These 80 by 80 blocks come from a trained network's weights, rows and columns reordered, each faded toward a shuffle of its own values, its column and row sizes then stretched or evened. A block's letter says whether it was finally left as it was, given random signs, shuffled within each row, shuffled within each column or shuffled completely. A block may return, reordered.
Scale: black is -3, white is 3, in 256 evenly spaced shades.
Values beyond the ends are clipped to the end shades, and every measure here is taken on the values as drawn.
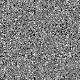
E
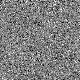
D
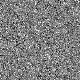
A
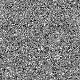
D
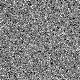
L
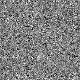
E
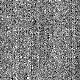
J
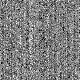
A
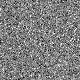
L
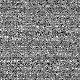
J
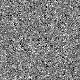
E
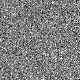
A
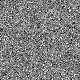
L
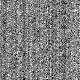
A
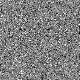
E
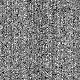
A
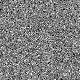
L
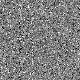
A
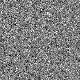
A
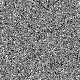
L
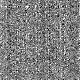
J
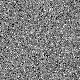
L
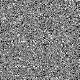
E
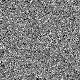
D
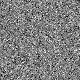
L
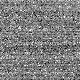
D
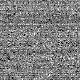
J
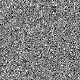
E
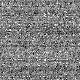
J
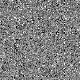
E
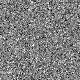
L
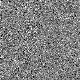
A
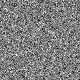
L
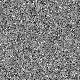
L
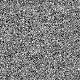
E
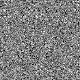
E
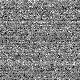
D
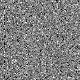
A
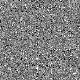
E
